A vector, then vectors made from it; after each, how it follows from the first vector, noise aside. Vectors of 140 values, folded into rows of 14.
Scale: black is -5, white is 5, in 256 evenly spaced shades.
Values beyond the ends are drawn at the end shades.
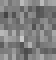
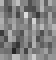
reversed.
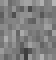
partly zeroed.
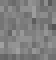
reversed, negated, shrunk.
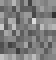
reversed.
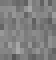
reversed, negated, shrunk.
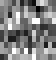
wrapped around, scaled up.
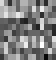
wrapped around, scaled up.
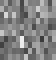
sign-scrambled.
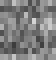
reversed.
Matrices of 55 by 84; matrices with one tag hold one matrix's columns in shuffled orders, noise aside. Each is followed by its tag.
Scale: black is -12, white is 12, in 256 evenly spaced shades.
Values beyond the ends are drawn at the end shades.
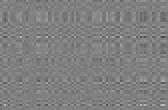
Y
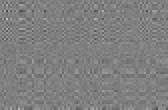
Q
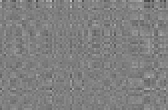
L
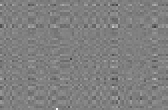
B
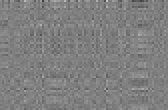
L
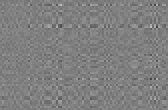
B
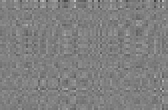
L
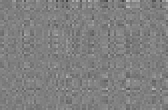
L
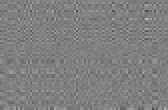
Q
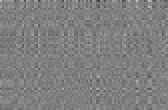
L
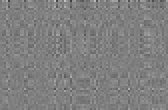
L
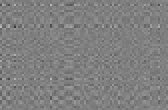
B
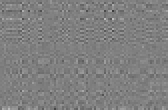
Q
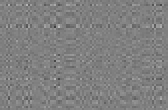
B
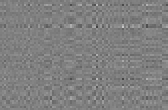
B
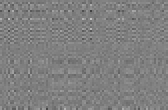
Q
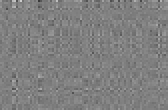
L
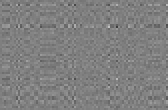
B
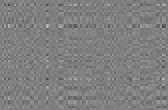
B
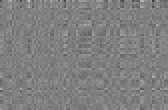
L
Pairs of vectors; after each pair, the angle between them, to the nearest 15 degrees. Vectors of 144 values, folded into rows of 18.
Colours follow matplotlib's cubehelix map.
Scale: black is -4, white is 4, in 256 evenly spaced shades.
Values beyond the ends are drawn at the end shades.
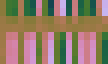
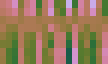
150 degrees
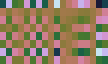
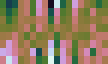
75 degrees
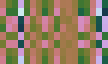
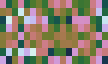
45 degrees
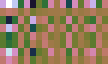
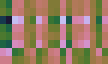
90 degrees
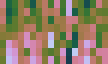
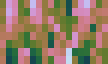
150 degrees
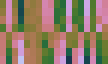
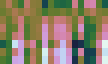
90 degrees
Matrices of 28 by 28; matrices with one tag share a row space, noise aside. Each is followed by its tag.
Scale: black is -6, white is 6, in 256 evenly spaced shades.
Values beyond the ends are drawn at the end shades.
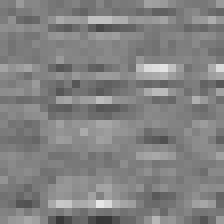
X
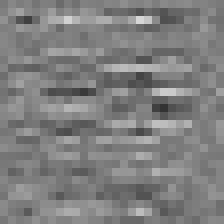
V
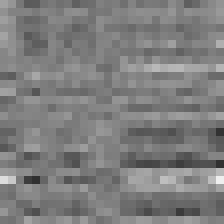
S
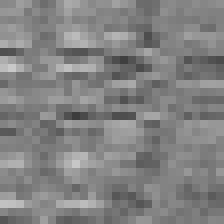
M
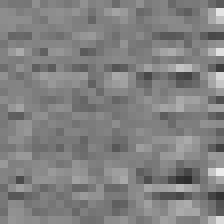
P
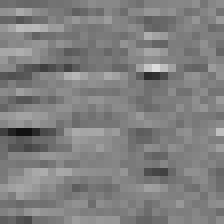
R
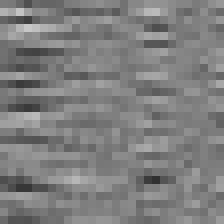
R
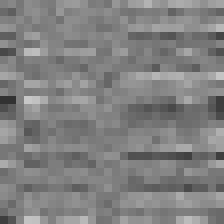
S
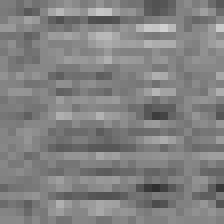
X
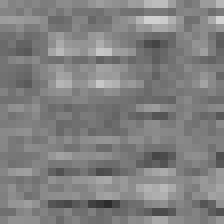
X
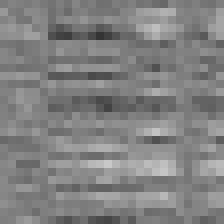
X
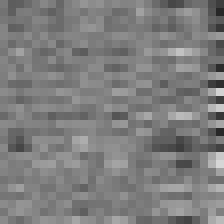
P
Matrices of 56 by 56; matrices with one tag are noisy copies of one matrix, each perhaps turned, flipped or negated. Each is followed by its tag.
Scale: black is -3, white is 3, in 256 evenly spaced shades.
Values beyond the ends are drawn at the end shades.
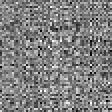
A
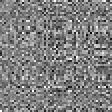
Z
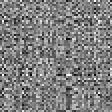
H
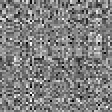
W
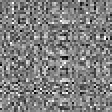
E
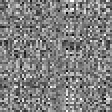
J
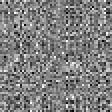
J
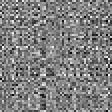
H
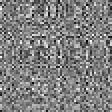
Z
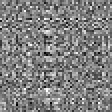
E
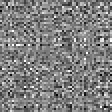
J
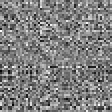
J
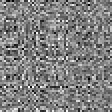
Z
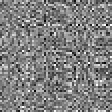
Z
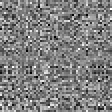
J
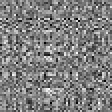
E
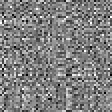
H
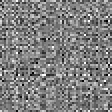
H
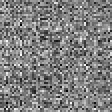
A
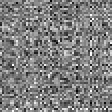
A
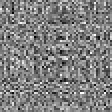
E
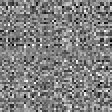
J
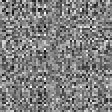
J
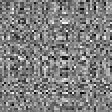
E
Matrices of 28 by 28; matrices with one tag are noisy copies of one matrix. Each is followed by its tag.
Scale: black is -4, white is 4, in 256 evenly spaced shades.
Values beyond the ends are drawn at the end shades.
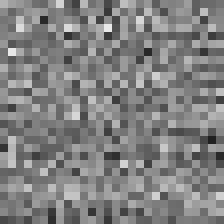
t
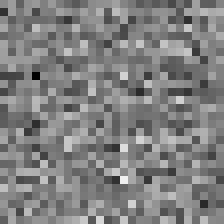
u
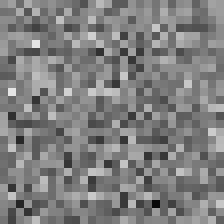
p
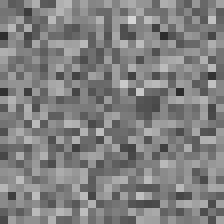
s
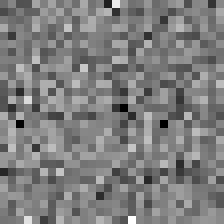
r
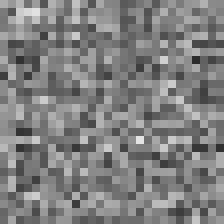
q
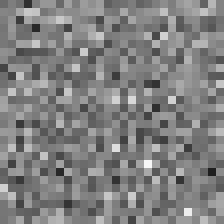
p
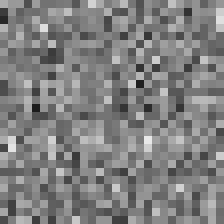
r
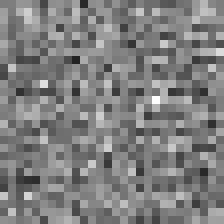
q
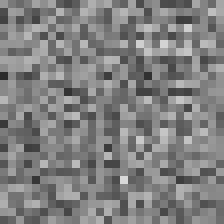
u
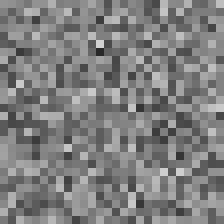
p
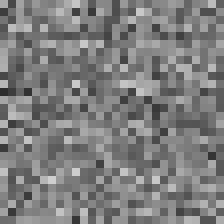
s
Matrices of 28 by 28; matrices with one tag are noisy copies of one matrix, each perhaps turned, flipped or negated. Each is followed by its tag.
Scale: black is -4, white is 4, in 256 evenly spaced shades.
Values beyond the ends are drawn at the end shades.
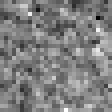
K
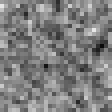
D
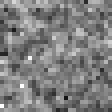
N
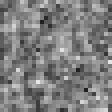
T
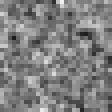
N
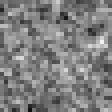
D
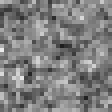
T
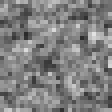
T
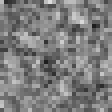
T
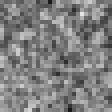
N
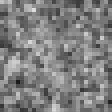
D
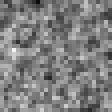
K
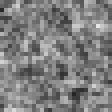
T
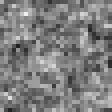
T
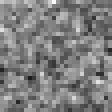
N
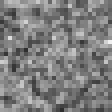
N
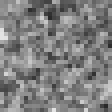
K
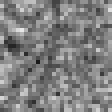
D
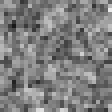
T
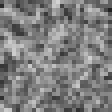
D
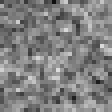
N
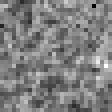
K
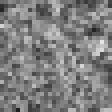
D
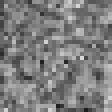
N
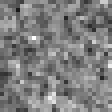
K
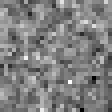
N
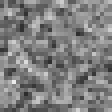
N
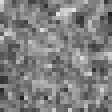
D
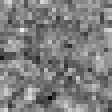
D
